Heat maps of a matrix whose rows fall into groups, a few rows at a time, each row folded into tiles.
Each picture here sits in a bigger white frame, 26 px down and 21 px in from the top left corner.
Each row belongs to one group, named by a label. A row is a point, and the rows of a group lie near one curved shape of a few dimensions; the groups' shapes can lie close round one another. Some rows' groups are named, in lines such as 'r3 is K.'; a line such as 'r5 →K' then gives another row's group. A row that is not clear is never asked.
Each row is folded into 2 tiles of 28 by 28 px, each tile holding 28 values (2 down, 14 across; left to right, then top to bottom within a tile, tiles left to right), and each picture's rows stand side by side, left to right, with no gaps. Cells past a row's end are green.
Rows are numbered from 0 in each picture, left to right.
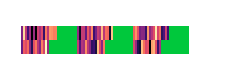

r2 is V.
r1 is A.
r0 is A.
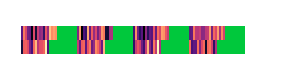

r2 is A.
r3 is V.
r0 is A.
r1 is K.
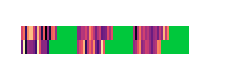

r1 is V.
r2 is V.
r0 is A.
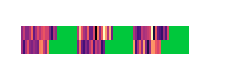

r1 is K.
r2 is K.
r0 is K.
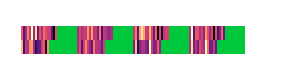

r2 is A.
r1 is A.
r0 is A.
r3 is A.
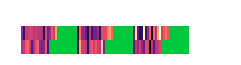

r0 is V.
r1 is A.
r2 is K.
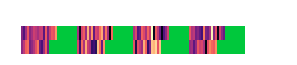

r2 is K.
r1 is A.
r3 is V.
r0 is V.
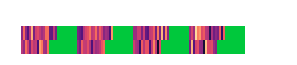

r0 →K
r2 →V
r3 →A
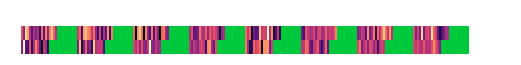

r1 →A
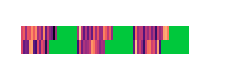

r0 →A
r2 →A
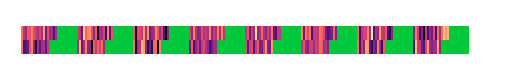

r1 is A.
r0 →A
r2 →A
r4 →K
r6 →A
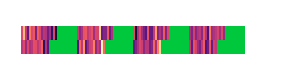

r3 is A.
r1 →V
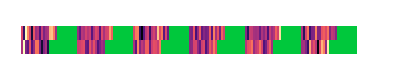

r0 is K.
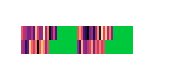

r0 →V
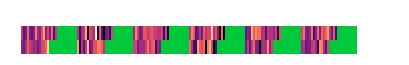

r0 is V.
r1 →K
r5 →K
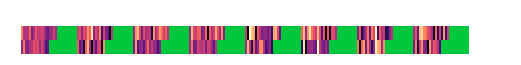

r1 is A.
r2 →K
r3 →K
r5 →A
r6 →K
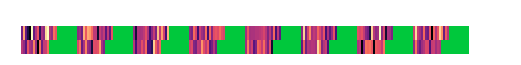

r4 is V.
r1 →A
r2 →A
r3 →K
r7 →K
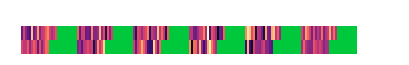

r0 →K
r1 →V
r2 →A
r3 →K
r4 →K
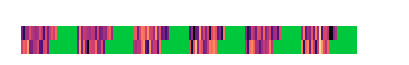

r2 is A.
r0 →V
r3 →K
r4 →K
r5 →K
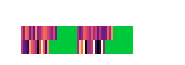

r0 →V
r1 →V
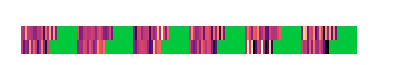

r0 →V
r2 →A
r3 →V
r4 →V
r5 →V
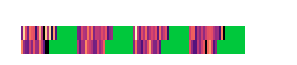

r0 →V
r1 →A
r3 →V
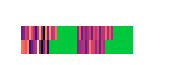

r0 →V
